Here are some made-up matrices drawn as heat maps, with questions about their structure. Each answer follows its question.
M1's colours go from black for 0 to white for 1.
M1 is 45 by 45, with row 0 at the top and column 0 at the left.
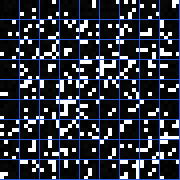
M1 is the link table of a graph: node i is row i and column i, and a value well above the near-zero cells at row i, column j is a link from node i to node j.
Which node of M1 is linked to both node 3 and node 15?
node 32
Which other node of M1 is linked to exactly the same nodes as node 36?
node 4
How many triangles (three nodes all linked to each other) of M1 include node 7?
5
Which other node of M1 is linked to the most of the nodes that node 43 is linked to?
node 23
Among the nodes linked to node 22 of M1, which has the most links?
node 8
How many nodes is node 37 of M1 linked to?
12
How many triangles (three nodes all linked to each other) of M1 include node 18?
3
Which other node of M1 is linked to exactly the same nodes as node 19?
node 6
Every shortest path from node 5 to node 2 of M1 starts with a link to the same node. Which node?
node 40
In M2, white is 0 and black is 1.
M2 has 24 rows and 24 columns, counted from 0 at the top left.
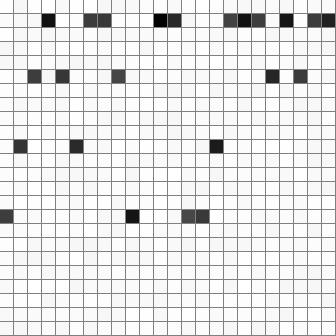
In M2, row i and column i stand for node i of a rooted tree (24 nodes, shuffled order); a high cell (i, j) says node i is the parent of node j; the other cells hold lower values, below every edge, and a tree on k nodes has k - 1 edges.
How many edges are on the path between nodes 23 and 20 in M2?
2
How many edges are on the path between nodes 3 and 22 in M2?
2
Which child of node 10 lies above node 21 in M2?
5
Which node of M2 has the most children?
1
